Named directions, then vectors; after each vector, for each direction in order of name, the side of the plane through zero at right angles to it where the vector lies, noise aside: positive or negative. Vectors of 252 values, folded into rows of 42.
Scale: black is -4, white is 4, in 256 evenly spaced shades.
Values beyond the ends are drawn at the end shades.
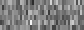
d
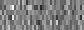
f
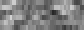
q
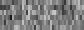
positive, positive, negative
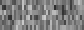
positive, positive, negative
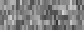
positive, negative, positive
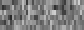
positive, positive, negative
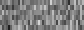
positive, negative, negative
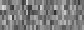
negative, negative, positive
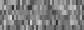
positive, negative, positive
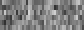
positive, positive, negative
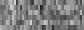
positive, positive, positive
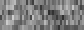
positive, positive, positive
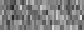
negative, negative, negative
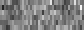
positive, negative, negative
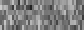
positive, negative, positive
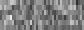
positive, negative, positive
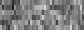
positive, negative, negative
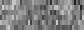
negative, positive, positive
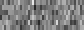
negative, positive, positive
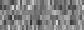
negative, positive, negative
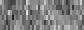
negative, negative, negative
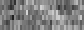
negative, negative, negative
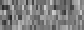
positive, positive, negative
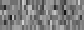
positive, positive, negative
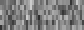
negative, positive, negative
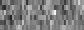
positive, positive, negative
